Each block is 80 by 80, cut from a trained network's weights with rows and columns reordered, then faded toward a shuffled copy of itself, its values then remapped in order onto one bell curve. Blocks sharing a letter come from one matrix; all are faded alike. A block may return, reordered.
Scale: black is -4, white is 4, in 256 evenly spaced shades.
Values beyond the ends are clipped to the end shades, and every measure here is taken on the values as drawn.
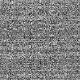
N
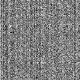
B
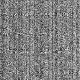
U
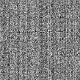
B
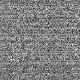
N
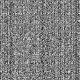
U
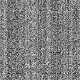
U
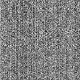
B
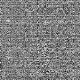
N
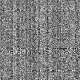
U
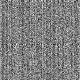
U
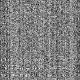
U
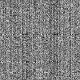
U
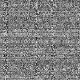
N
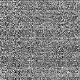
N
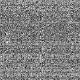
N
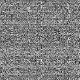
N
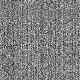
U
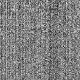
B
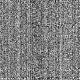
B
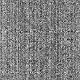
U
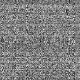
N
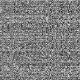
N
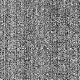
B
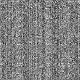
U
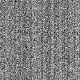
B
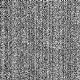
U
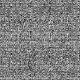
N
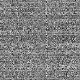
N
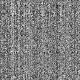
B
